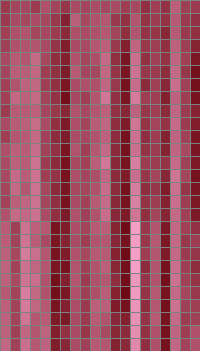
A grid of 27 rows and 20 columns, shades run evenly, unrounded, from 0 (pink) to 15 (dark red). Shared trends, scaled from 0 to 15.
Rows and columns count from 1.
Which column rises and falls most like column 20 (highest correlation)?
5
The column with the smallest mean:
14
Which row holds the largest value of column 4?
1
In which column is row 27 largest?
17
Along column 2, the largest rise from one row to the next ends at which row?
18
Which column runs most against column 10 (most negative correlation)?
12
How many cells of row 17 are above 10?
7
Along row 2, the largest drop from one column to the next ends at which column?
8
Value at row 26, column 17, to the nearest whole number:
14
